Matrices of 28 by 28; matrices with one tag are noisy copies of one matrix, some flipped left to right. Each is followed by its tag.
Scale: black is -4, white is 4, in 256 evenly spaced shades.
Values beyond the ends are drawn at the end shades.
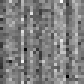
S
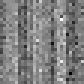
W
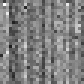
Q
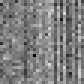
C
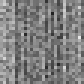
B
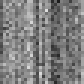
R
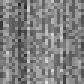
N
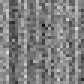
Q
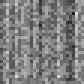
Q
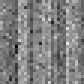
W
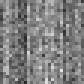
N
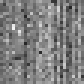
C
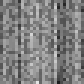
N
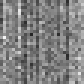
B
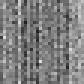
B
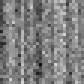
S
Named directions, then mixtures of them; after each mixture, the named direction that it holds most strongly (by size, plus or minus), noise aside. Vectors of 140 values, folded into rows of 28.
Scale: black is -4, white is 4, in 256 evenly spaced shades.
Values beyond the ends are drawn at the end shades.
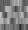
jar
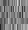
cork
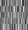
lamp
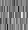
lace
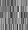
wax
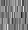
lace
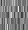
lace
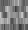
jar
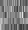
cork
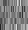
cork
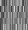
lamp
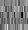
lace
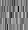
lace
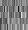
lace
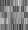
jar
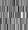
lace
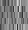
cork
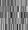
wax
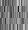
cork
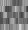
jar
